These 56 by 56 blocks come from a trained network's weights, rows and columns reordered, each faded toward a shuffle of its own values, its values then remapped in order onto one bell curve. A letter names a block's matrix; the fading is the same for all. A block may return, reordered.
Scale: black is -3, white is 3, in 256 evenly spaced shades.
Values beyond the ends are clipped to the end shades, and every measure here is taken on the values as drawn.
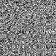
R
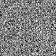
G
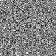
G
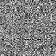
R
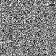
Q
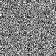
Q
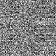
Q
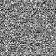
R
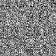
R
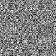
R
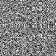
R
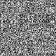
R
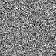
G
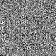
G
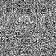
Q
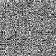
R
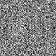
G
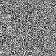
G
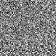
R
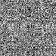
Q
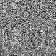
Q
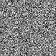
Q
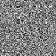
R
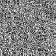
G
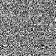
R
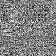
Q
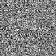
R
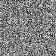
G
